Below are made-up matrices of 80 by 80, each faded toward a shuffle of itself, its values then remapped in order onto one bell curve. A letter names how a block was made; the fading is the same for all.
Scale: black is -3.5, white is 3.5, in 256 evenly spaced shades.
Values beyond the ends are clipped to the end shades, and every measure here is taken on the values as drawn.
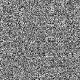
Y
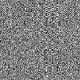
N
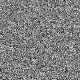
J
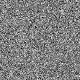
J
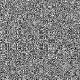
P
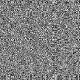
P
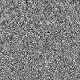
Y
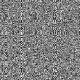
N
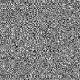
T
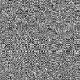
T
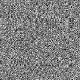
P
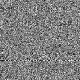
Y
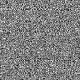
Y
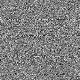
J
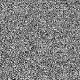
Y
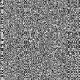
N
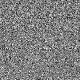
J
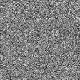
Y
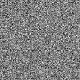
Y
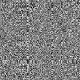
N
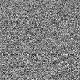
Y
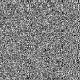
P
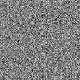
P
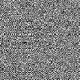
T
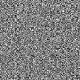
P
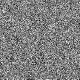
J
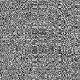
T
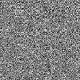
P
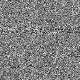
J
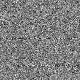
J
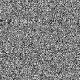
Y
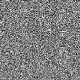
Y
